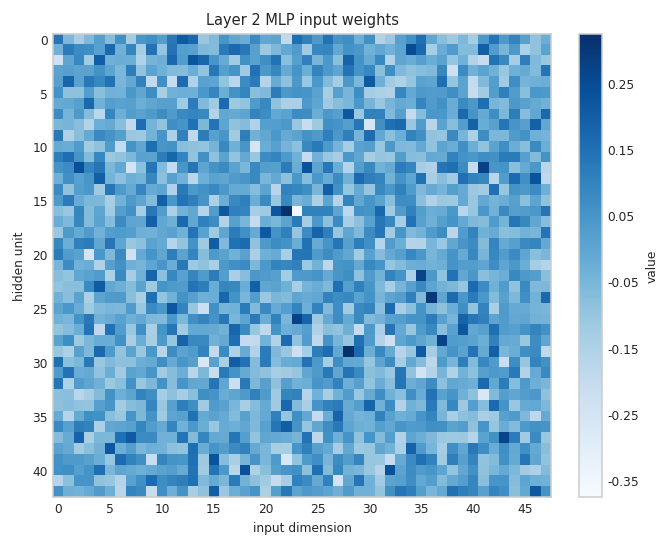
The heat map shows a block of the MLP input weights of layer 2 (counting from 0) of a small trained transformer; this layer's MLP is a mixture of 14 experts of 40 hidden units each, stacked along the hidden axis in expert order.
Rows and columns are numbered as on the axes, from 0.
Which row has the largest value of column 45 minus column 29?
27
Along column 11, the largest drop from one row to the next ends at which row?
12
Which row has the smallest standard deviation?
36
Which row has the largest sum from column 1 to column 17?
1
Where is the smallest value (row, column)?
16, 23
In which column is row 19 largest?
15
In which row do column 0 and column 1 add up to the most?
11
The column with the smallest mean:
19
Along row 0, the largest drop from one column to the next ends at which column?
14
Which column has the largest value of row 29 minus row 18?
28
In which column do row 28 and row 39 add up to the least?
32
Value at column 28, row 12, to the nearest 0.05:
-0.15
